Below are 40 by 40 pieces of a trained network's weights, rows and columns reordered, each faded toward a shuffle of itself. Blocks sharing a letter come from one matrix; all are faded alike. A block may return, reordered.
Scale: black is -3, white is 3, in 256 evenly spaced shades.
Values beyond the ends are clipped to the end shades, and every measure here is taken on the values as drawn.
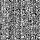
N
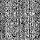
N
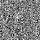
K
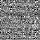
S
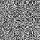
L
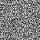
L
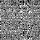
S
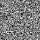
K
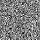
K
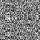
L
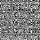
S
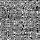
S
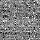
S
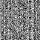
N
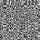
L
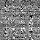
S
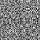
L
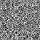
L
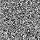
K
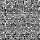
S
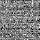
S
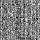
N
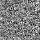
K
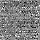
S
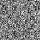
L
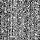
N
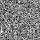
K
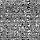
S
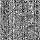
N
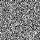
K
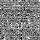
S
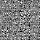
S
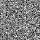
K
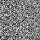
L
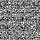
S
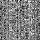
N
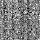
N
